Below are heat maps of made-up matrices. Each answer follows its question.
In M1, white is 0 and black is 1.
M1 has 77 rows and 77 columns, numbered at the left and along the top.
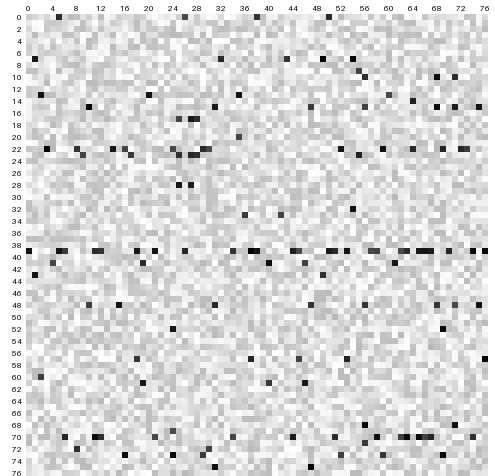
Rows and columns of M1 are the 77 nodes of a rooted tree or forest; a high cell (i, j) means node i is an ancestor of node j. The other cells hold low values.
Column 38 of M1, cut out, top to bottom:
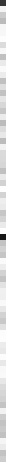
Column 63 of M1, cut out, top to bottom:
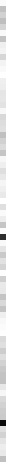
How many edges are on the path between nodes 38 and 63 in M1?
4
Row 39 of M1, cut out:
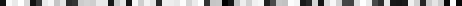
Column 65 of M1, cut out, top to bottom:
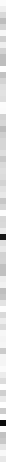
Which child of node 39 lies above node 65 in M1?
70
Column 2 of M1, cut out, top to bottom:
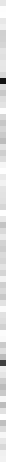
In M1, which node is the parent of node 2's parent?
13
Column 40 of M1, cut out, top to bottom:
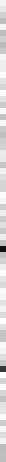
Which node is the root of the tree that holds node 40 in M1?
41
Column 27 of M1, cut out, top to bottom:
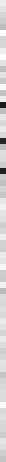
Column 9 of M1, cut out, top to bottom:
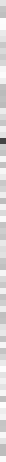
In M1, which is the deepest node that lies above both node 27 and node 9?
23
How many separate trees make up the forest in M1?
8
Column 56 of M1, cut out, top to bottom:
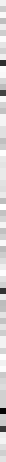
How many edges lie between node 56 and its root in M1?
5
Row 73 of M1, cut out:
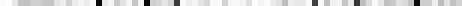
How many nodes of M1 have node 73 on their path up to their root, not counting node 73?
6
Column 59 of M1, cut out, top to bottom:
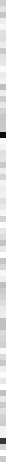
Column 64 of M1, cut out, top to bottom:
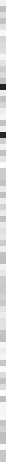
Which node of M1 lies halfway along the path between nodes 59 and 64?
22
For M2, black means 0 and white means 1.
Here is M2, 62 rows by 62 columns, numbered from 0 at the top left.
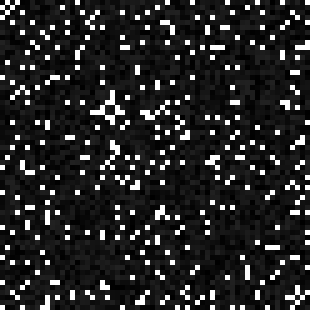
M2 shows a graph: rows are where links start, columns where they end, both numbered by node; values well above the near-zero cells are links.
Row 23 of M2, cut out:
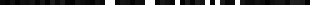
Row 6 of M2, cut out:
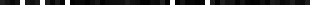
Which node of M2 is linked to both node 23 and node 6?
node 41
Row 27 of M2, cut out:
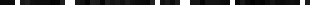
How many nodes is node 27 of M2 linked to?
8
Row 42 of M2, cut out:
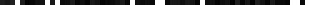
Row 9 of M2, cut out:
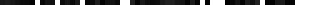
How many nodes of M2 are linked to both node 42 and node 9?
4
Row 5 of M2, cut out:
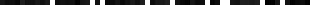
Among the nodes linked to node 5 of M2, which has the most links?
node 20
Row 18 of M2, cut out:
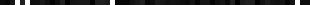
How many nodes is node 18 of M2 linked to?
4
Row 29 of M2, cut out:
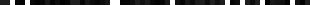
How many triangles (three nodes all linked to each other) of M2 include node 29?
7
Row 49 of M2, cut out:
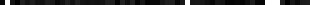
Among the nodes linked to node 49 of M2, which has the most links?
node 37
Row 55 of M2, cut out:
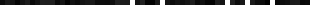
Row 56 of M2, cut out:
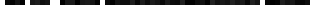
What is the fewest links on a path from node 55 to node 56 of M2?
3
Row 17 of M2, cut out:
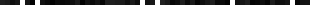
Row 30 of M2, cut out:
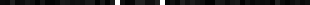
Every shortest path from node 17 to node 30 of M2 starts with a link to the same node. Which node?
node 4
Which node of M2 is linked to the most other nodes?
node 59
